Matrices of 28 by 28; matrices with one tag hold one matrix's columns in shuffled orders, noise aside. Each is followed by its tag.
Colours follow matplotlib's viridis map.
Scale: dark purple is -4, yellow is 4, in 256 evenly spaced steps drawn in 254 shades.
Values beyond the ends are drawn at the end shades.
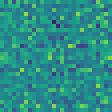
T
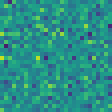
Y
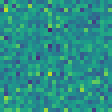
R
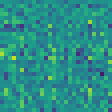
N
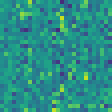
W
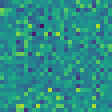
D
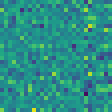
R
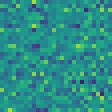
R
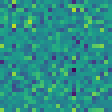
R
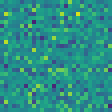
T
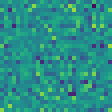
R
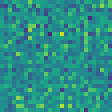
D
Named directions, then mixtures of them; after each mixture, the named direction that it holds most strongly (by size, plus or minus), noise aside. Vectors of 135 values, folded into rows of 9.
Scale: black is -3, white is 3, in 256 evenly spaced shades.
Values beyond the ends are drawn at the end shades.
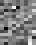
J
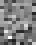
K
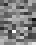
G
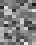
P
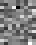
J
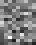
G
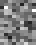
P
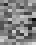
G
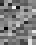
J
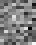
G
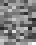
G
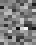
P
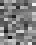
K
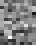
K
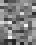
K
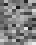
G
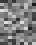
K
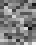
P
